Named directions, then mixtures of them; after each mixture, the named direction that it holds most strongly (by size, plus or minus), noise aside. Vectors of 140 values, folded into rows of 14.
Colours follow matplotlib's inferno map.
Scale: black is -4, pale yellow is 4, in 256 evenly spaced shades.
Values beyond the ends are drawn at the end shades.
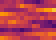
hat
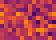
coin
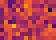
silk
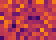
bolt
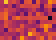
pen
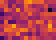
silk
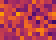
coin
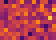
pen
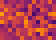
coin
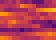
hat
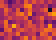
silk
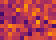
coin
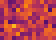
silk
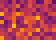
bolt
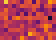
pen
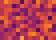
pen
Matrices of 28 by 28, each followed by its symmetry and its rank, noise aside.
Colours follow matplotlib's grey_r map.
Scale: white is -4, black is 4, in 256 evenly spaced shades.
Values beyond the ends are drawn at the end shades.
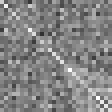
symmetric, rank seven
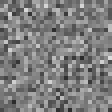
no symmetry, rank eight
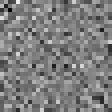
symmetric, rank six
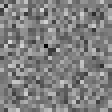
symmetric, rank seven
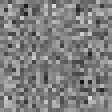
no symmetry, rank six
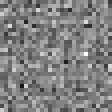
no symmetry, rank seven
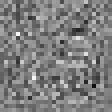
no symmetry, rank six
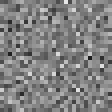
no symmetry, rank eight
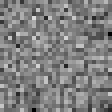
symmetric, rank six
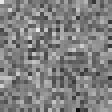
symmetric, rank six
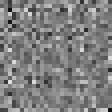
no symmetry, rank seven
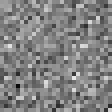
symmetric, rank eight
